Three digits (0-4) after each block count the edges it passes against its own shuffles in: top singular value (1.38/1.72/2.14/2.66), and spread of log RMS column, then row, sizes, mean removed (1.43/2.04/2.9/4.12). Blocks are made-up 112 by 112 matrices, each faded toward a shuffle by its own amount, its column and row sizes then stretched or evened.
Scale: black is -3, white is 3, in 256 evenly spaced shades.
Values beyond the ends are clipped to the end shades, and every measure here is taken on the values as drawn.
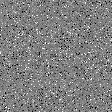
1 0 1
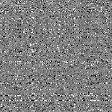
3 1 3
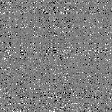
2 2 3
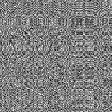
4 0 1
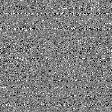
2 1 3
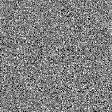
1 1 1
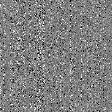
0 3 0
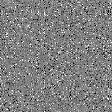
3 1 0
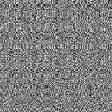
4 1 1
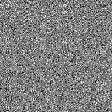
3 0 0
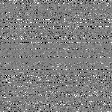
0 0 4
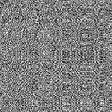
4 1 1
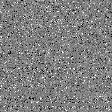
1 0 2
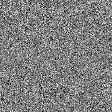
1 1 1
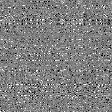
3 0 3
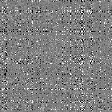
3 3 3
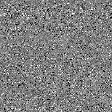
1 1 2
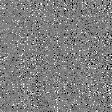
2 2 2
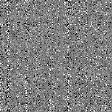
2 3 2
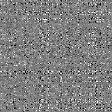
3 2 3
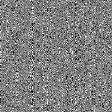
3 3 0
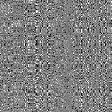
4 3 0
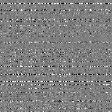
2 2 4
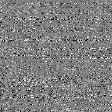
1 0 4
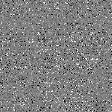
0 1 3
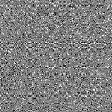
4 0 2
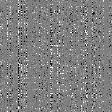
3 4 2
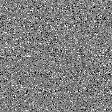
0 0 2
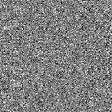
3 1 0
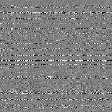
4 0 4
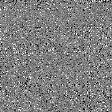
0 2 2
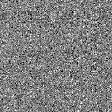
2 1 0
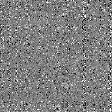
2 3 2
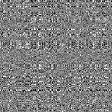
4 2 3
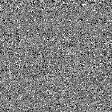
1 1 2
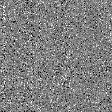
1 2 0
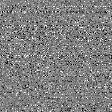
2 0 3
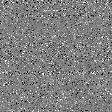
1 0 2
